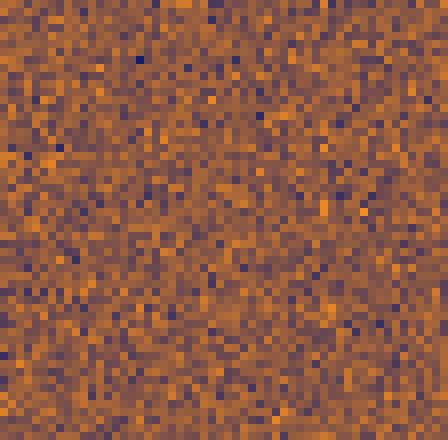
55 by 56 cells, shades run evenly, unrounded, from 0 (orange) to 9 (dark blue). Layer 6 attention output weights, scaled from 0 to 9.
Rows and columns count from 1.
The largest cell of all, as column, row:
18, 8
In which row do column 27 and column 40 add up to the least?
13
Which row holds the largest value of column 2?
19
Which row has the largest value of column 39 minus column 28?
52
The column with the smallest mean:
41
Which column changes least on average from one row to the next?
9
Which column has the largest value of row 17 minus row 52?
36
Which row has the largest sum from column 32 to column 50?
25
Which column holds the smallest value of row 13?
27
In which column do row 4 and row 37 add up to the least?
11
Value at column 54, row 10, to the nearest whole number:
4
